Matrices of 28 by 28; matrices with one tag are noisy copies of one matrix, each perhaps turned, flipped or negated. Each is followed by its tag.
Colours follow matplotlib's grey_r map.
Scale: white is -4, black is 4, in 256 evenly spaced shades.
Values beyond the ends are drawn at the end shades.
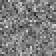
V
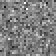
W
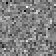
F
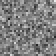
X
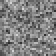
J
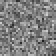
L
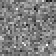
X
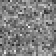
J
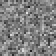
F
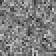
V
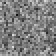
J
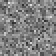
F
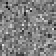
X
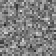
F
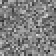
V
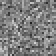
L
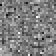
L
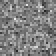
F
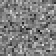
V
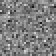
F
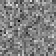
V
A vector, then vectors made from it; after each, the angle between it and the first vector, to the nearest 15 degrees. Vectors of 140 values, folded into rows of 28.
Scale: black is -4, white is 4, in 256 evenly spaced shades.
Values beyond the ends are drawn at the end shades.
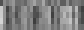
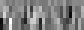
120 degrees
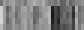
60 degrees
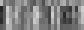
165 degrees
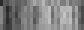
45 degrees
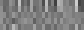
75 degrees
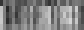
30 degrees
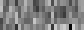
105 degrees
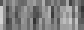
15 degrees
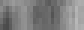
75 degrees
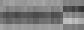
75 degrees
